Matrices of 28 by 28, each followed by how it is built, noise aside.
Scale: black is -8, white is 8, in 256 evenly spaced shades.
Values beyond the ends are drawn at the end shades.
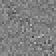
banded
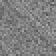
Toeplitz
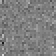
uneven columns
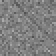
Toeplitz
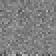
uneven rows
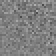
upper triangular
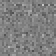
uneven rows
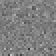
uneven rows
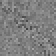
banded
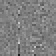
uneven columns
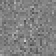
uneven columns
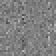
uneven columns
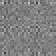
low rank
